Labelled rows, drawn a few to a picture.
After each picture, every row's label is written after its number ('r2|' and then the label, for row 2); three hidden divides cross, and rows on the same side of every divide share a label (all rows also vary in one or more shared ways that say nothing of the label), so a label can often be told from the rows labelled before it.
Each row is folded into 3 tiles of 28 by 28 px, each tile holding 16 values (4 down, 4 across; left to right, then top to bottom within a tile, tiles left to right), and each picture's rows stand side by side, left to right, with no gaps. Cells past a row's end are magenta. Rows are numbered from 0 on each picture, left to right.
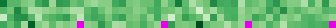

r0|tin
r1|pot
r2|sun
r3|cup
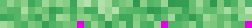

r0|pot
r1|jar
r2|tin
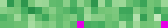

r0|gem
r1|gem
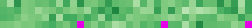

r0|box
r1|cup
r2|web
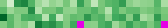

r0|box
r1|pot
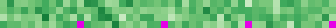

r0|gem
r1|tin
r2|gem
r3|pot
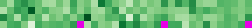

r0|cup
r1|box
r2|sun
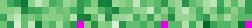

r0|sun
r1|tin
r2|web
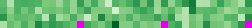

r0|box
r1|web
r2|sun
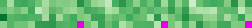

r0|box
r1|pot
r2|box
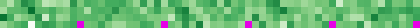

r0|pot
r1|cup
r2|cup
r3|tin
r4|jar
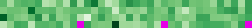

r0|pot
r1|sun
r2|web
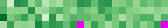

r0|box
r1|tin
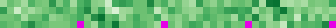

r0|web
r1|box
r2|jar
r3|tin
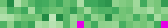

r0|gem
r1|tin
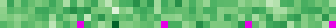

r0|gem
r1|web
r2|sun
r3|jar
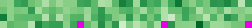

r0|box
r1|cup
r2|sun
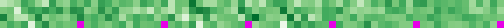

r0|jar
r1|tin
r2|gem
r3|pot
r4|web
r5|cup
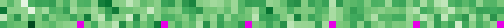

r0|web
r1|tin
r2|tin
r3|cup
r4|tin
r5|jar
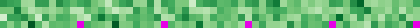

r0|tin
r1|box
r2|box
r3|tin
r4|tin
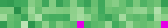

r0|tin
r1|tin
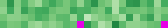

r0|gem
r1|sun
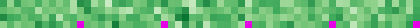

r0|box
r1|box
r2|pot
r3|sun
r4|web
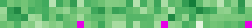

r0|cup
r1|cup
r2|cup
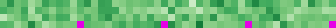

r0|sun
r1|tin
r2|web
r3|tin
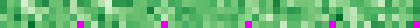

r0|box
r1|pot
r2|cup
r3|gem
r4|web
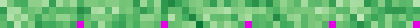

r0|web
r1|web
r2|tin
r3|tin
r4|jar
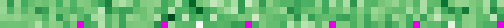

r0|gem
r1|sun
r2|cup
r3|gem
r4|box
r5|gem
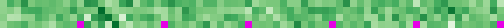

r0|gem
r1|tin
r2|tin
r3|jar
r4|gem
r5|cup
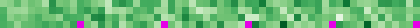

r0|web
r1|pot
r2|box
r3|sun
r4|sun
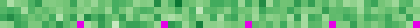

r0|pot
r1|pot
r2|sun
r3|gem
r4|pot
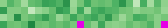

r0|web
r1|cup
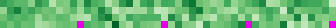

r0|cup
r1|tin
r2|tin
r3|gem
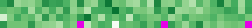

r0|sun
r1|cup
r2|web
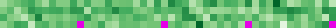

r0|jar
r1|cup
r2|tin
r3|gem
